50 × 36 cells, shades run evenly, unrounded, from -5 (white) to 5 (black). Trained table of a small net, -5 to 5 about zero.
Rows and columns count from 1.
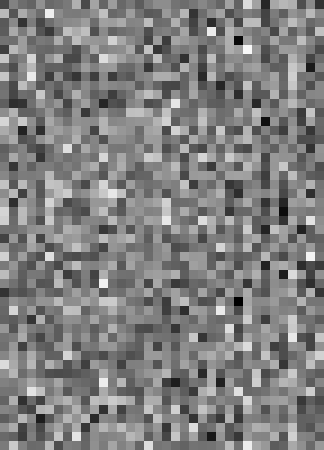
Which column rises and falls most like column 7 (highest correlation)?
12
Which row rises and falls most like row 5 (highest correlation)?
34
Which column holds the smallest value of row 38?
33
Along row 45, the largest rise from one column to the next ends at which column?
3
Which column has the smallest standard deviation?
16
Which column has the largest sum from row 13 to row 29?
30
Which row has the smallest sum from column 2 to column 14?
22
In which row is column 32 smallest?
19
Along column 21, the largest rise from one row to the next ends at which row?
35
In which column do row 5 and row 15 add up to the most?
27
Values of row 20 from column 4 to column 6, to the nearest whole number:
0 0 -2
